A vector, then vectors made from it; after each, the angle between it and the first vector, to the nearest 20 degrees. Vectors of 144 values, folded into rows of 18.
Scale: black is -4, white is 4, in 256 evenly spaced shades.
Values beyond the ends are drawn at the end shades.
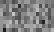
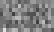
160 degrees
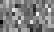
120 degrees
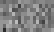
20 degrees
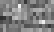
120 degrees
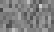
120 degrees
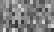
140 degrees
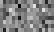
60 degrees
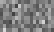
160 degrees
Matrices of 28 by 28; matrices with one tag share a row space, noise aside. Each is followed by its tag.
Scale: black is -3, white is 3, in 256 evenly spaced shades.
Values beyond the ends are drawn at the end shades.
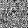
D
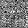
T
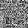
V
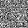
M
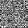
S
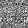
S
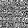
S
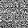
S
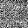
M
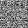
M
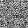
M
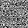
T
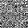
S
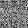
D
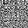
T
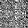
S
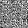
D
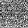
S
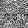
V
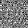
S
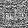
V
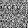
D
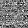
V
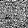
V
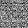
D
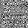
T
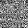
S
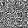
M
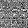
D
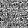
M
